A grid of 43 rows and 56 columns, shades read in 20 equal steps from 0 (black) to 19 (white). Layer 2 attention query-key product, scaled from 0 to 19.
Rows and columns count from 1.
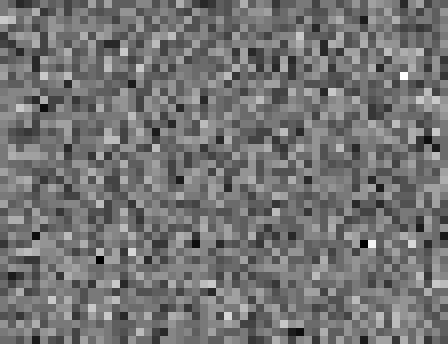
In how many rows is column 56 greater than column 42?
20
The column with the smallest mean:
5
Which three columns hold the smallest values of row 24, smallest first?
48, 29, 9
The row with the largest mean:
38
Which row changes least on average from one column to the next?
34
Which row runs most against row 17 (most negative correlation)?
19
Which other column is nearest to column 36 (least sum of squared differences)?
41
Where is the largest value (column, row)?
51, 10
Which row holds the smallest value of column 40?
4
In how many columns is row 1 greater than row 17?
19
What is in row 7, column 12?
11
